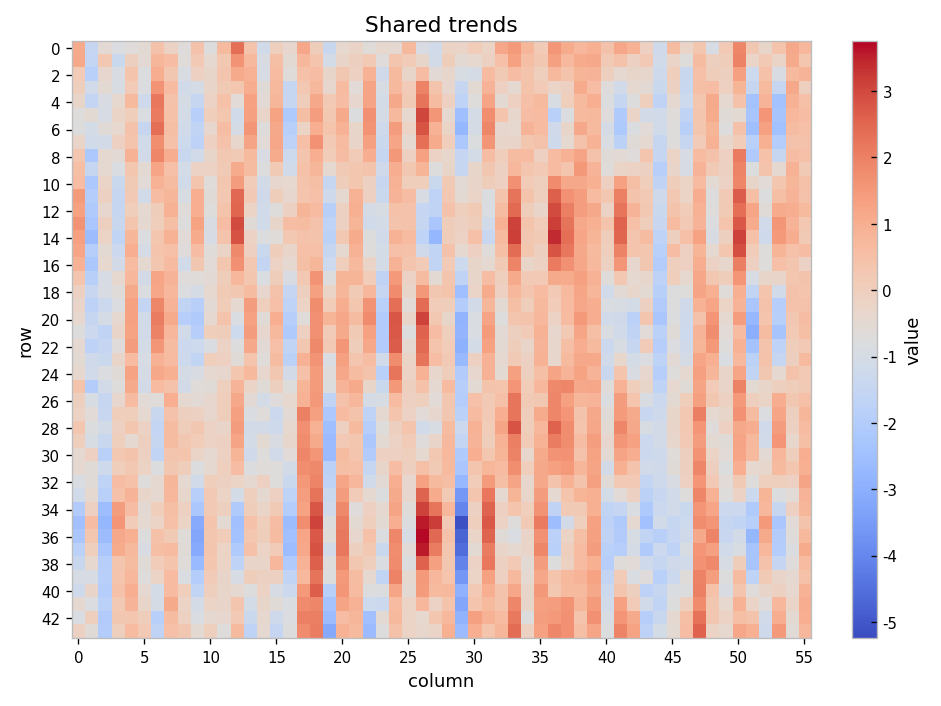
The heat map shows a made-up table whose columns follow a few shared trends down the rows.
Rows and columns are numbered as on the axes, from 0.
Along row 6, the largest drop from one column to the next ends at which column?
53
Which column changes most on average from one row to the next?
26
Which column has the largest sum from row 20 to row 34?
18
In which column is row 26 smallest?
29
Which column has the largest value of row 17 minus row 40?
6
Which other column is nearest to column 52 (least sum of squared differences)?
15
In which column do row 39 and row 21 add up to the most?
24
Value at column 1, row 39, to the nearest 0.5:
-1
